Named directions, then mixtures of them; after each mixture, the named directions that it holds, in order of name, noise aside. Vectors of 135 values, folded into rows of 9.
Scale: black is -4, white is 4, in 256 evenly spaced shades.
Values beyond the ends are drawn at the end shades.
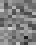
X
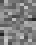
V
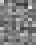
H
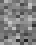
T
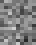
T, V, X.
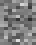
H, T.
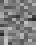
V.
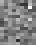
H, T.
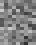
X.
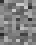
H, V.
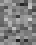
H, T.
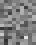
V, X.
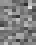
H, T, V.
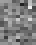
H, T.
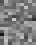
V.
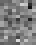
H, T.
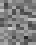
X.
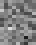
X.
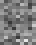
T.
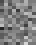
H, X.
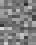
H, V, X.
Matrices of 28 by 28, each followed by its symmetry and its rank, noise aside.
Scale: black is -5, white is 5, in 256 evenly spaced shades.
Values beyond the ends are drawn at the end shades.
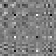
symmetric, rank two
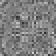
symmetric, rank three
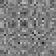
symmetric, rank three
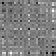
symmetric, rank two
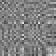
symmetric, rank two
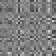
no symmetry, rank two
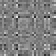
symmetric, rank one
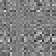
no symmetry, rank three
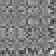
symmetric, rank two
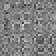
symmetric, rank three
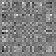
symmetric, rank two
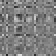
antisymmetric, rank two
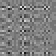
no symmetry, rank one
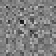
symmetric, rank three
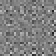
antisymmetric, rank two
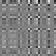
no symmetry, rank one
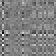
no symmetry, rank one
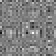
no symmetry, rank three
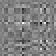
no symmetry, rank two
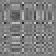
symmetric, rank one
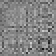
symmetric, rank three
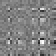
symmetric, rank one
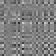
symmetric, rank one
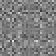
no symmetry, rank three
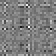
no symmetry, rank two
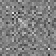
symmetric, rank three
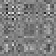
no symmetry, rank three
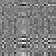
no symmetry, rank one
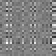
no symmetry, rank one
